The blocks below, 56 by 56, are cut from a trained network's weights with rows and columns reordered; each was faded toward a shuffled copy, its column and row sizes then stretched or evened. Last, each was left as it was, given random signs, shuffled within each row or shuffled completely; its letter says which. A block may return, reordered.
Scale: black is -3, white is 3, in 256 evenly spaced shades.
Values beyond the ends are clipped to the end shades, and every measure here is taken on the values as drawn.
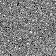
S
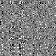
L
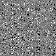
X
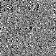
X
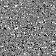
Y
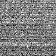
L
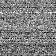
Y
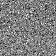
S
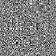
L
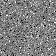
S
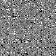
X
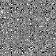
L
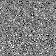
Y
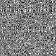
L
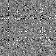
X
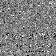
Y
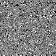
Y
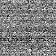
L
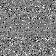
Y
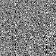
X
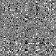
L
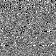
Y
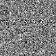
X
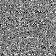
Y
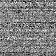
Y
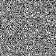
X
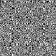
L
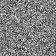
S
